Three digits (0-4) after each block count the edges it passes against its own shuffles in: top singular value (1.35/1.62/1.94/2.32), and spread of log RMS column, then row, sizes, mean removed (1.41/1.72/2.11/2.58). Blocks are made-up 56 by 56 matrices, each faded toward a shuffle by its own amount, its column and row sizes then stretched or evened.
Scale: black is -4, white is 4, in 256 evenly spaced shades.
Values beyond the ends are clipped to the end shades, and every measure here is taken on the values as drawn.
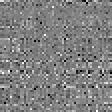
4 0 3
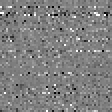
1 0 4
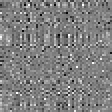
4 2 2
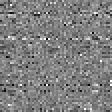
3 0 3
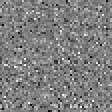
3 0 0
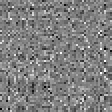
3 3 0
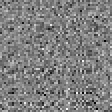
3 1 2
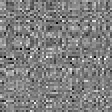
4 1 3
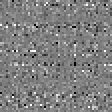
0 3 4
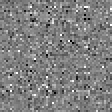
2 2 1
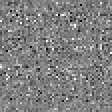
1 0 2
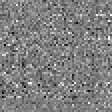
0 1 3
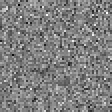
0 0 0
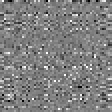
4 1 4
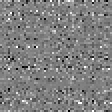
3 1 4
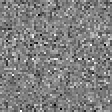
1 0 2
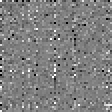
2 3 2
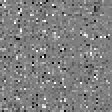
0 3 2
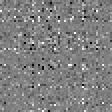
1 3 3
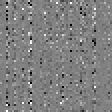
1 4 1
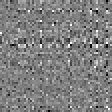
4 3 3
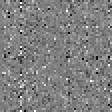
1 3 0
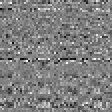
3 0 4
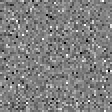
2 0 0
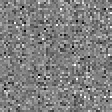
2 1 0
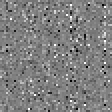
0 3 0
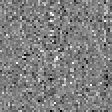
2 1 0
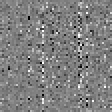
1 4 2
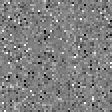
0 1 0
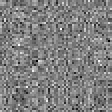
4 0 0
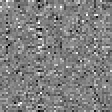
3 2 2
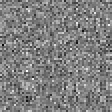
3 1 0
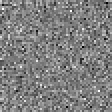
0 2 0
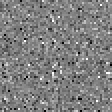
0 0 2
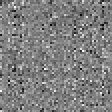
0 4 2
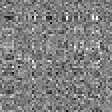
3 3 2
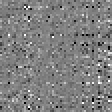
1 4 3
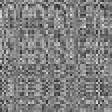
4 4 3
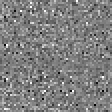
0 1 2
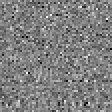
2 0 1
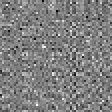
4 2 0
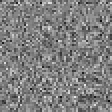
3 0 2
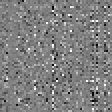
3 4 1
